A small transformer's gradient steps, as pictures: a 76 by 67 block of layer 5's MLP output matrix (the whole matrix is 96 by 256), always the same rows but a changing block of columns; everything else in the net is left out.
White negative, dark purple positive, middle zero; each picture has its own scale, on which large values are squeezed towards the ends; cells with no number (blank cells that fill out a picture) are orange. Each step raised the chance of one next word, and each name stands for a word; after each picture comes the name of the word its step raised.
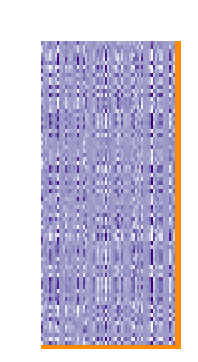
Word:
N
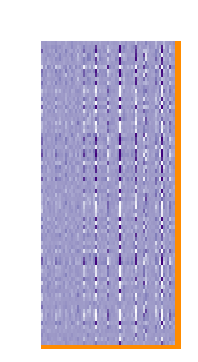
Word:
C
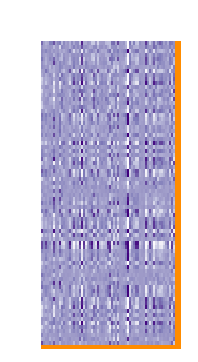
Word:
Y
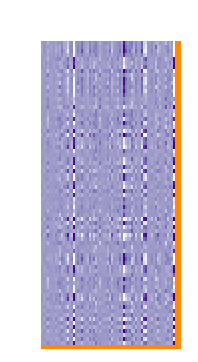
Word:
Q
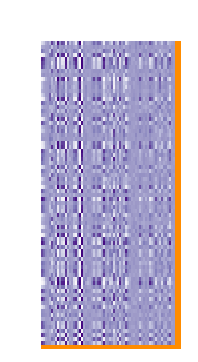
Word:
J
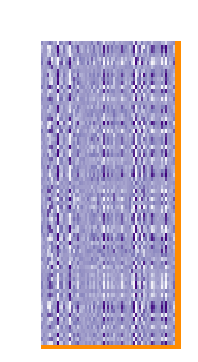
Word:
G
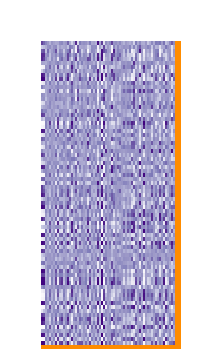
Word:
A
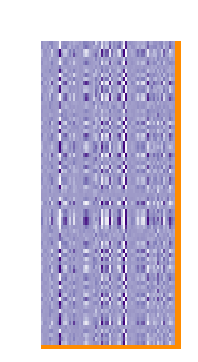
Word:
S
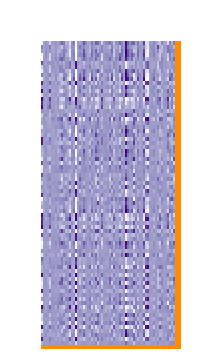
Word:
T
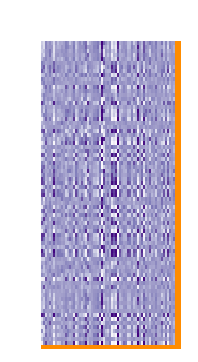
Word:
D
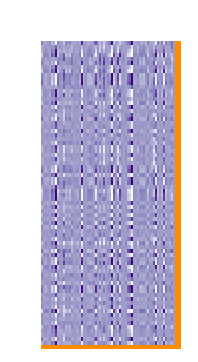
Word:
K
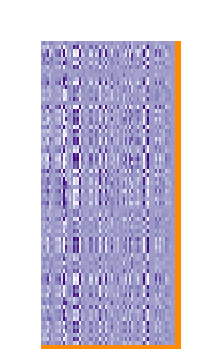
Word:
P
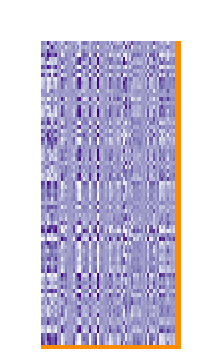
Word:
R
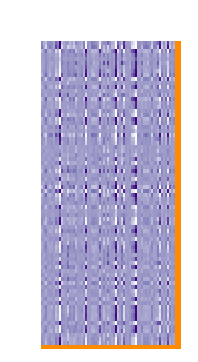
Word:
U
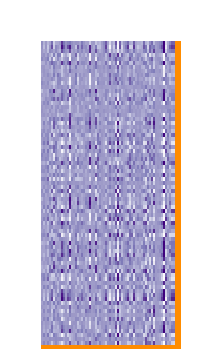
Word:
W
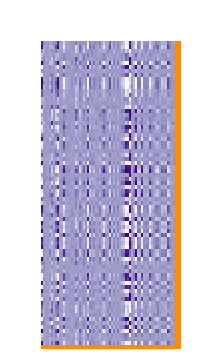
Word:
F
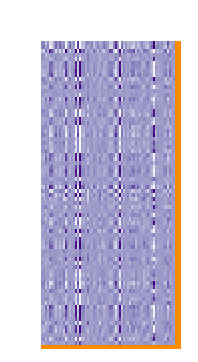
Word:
U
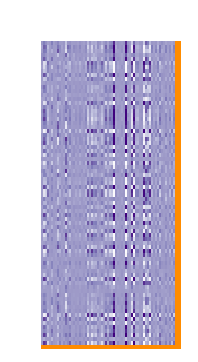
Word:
D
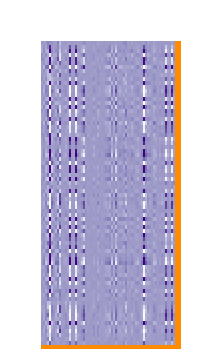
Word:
C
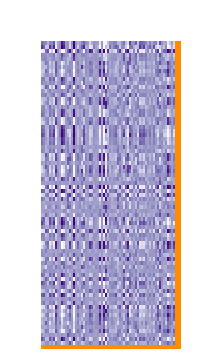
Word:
U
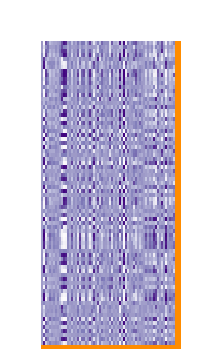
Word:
Q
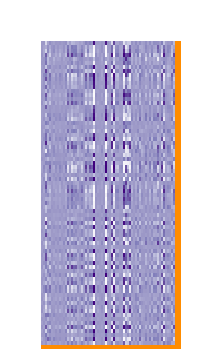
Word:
K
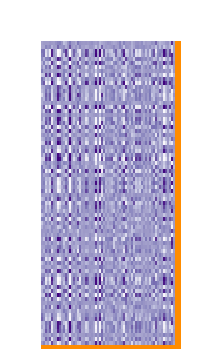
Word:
P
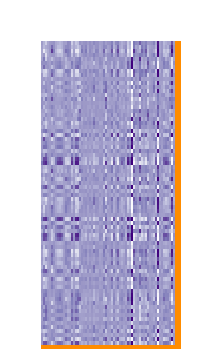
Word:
Q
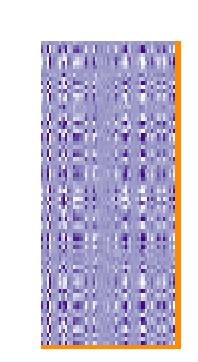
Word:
G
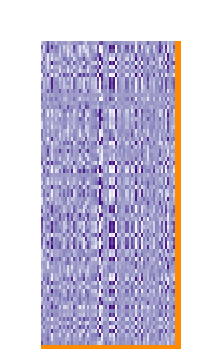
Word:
F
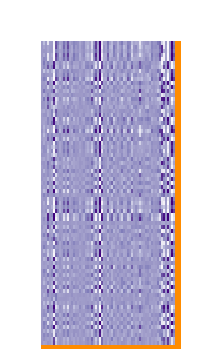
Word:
T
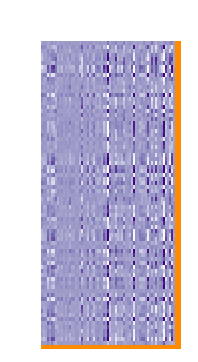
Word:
N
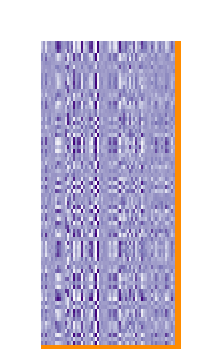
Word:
W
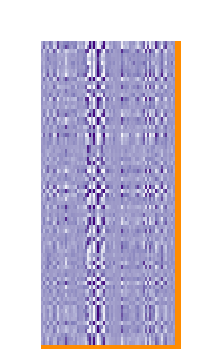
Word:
U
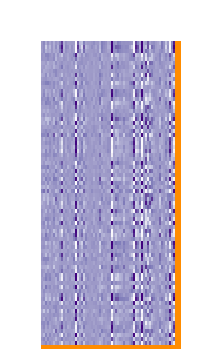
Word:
W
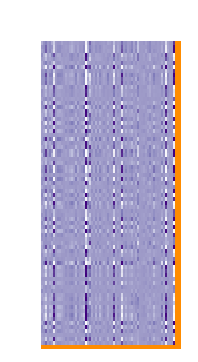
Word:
C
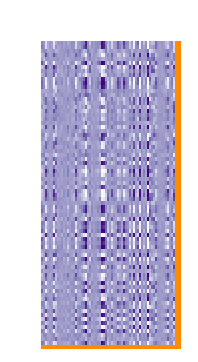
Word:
F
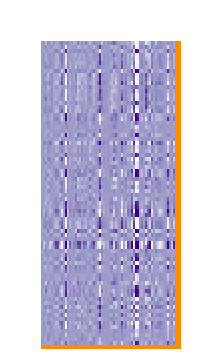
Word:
Y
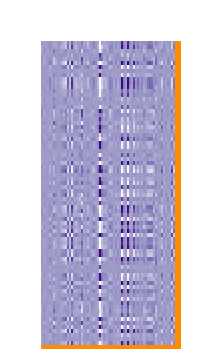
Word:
F
